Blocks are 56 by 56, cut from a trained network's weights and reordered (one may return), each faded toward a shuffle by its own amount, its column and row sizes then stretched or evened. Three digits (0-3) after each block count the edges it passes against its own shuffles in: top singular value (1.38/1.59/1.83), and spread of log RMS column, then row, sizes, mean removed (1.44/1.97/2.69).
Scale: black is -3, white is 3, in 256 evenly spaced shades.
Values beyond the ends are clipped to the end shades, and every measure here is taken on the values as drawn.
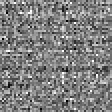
1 2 1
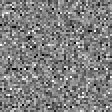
0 0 1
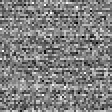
2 0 0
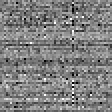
3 2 1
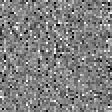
2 2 0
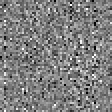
0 2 0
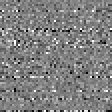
1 0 3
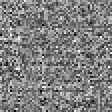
0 2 0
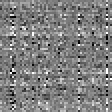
2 3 2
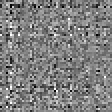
0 3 2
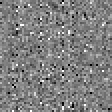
0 2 1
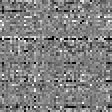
2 2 3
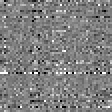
2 1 3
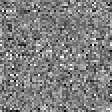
0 1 2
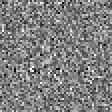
0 0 0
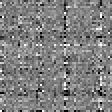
2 3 2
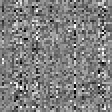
0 3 2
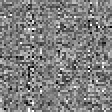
0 3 1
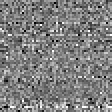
0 1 3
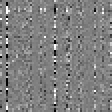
3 3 0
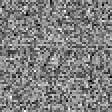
0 0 0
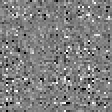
1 2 2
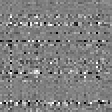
3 1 3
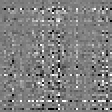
1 3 3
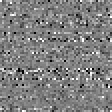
1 0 3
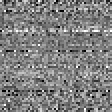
1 0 3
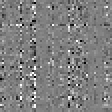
2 3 2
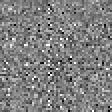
1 1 2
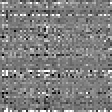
3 2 3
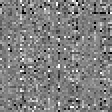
1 3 2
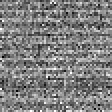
3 1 0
